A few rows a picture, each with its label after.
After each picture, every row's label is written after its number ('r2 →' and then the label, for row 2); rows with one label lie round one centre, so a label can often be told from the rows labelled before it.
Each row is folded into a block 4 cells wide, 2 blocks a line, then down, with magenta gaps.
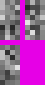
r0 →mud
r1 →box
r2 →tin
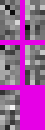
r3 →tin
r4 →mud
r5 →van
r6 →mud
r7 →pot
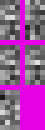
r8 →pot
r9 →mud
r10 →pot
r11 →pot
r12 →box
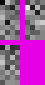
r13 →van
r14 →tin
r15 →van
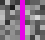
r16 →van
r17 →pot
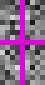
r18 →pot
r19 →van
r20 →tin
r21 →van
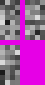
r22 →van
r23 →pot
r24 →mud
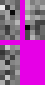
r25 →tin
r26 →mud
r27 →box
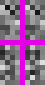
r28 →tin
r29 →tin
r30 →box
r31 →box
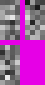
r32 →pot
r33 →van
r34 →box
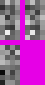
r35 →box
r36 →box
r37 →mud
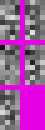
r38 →pot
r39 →box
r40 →van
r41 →box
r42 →box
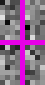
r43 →van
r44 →mud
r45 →van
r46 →tin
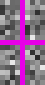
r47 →box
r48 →mud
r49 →pot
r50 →tin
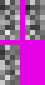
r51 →box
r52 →box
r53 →box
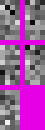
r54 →tin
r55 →van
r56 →mud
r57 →van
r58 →box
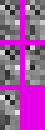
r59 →tin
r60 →tin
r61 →tin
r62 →van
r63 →tin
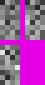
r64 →van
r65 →van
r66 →tin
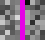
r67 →box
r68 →van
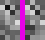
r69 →tin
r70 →tin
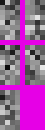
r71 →van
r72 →pot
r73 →van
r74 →tin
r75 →box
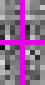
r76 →mud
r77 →mud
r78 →van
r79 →tin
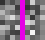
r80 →pot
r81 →box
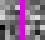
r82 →mud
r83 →pot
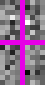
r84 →pot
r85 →box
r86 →van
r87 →mud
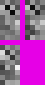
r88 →tin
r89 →tin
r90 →tin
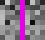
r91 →van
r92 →van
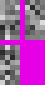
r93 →mud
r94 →tin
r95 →box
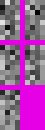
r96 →box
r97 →tin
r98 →van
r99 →box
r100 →van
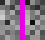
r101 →van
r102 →van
